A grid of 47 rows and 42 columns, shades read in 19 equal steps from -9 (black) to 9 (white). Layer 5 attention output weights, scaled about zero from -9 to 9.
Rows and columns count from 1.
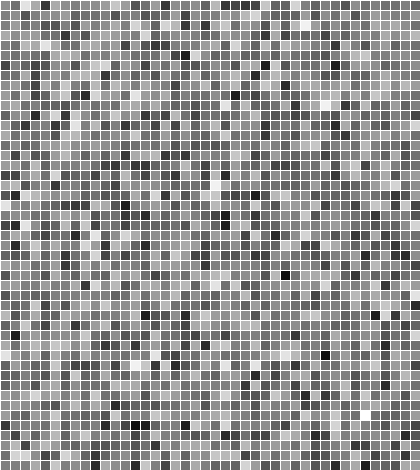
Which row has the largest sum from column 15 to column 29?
29
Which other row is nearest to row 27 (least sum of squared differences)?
31
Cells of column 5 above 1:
10
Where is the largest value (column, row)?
37, 42
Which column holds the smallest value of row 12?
4
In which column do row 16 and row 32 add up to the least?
19
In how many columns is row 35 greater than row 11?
17
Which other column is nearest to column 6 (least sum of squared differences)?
35
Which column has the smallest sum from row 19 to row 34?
15
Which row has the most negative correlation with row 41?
39
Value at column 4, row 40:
6
